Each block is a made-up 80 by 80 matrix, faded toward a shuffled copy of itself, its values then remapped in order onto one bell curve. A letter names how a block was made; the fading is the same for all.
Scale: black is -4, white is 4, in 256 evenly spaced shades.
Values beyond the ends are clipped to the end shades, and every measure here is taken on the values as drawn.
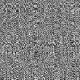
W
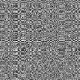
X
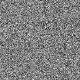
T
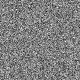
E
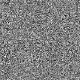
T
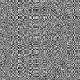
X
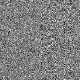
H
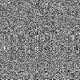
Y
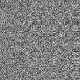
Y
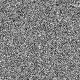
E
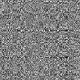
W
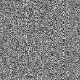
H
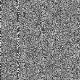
H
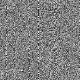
H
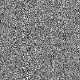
H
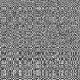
X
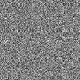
Y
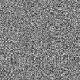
Y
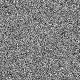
E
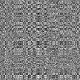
X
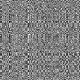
X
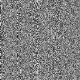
H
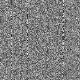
H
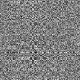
W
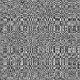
X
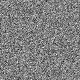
E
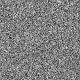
E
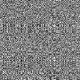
W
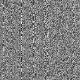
H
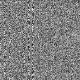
H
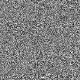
T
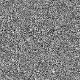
T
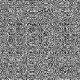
W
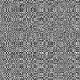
X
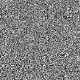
T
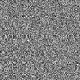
Y
